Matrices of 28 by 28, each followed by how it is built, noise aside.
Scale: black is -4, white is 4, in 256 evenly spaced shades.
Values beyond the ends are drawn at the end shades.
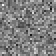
noise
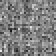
blocks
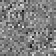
block diagonal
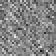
Toeplitz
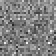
repeating columns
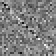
diagonal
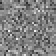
repeating columns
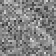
Toeplitz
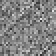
Hankel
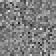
block diagonal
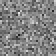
noise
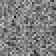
noise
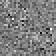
block diagonal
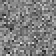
noise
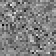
block diagonal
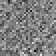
Hankel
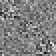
block diagonal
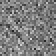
Toeplitz
